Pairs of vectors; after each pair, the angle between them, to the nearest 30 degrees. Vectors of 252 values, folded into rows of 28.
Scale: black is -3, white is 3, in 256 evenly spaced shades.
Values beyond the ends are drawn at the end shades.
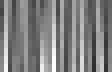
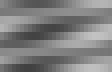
90 degrees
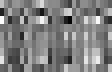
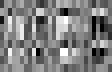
120 degrees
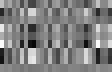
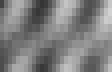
90 degrees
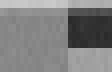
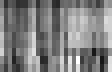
120 degrees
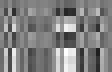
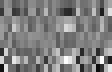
60 degrees
